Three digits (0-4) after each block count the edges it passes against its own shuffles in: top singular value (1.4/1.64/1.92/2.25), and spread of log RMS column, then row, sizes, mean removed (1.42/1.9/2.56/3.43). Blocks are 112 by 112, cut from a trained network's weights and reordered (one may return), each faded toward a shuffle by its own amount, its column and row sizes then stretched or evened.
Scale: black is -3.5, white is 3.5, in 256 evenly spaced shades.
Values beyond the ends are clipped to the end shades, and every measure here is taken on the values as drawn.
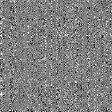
0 4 2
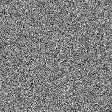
1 0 0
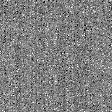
0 1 1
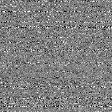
0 0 4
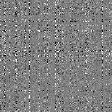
2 4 3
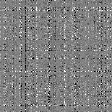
3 4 3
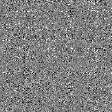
0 3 3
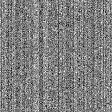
4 1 1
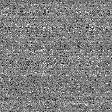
1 1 2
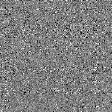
0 2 3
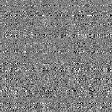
3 2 4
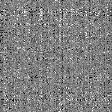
2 2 3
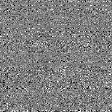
1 2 4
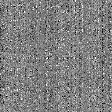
2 3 1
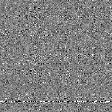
2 2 3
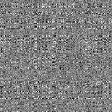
4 2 4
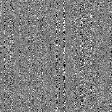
1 4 0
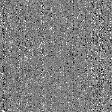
0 3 1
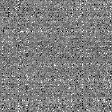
1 3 2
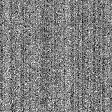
3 0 0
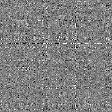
2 3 3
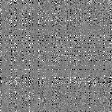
0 4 4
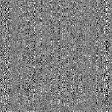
3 4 2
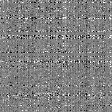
3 2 4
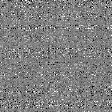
0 1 4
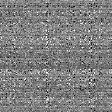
3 3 2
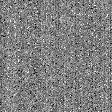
1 1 0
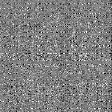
1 1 4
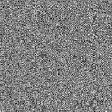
3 1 2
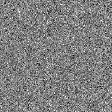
1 2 0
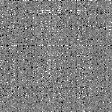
1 2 3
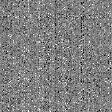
1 3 1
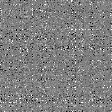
0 3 3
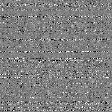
0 1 4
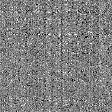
2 0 3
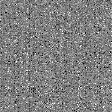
0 2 2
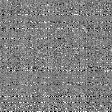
2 0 4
